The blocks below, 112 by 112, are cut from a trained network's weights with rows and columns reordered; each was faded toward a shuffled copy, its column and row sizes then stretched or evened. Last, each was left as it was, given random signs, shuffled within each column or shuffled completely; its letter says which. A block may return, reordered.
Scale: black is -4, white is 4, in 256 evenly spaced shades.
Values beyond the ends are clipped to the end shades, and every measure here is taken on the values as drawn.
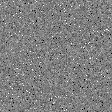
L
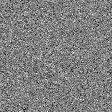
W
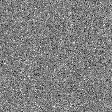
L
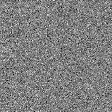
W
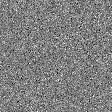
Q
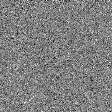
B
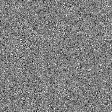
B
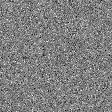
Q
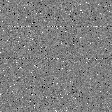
B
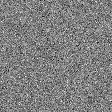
Q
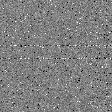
W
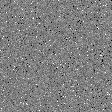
Q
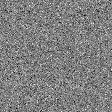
Q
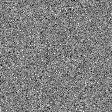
L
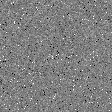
Q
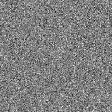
W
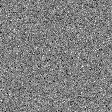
Q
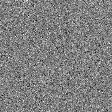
L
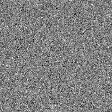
B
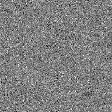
W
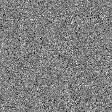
B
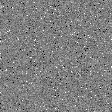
L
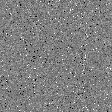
L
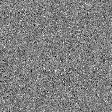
B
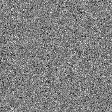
L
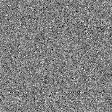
B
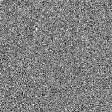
W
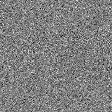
W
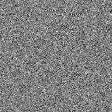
W
